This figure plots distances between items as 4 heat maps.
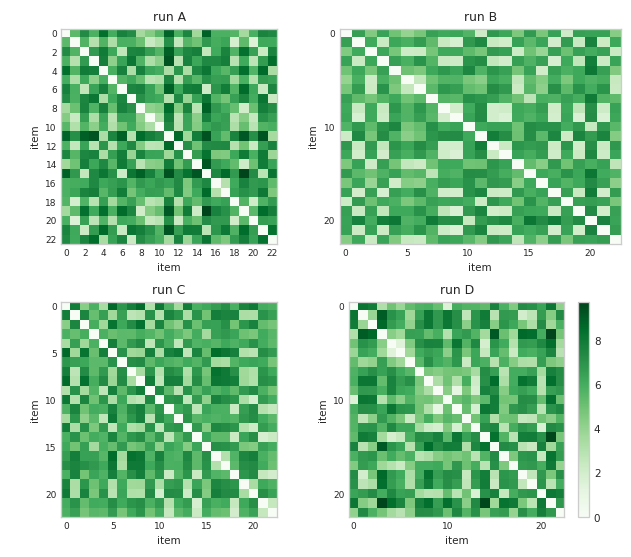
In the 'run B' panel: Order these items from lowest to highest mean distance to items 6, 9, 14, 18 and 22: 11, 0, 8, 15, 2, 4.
2, 0, 11, 4, 8, 15
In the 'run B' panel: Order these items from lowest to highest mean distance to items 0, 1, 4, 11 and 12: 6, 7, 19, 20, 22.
19, 22, 6, 7, 20
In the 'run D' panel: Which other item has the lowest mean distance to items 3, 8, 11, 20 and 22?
13
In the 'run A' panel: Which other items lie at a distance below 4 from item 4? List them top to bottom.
7, 11, 13, 22
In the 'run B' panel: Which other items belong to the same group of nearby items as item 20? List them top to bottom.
10
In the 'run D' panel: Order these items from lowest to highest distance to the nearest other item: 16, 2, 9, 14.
9, 14, 16, 2
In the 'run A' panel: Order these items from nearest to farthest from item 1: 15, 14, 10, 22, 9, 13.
9, 10, 14, 13, 22, 15
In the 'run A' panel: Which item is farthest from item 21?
11
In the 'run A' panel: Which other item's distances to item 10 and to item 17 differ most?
12
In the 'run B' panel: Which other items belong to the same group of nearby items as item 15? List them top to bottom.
7
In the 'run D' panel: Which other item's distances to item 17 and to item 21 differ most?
14
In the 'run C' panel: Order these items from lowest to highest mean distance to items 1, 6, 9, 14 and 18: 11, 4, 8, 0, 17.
11, 4, 17, 0, 8
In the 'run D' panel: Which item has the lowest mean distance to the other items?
12
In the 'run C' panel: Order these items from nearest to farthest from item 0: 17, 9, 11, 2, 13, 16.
9, 2, 11, 16, 17, 13
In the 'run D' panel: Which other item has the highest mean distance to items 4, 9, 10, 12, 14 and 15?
21
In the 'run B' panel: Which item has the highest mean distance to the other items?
20
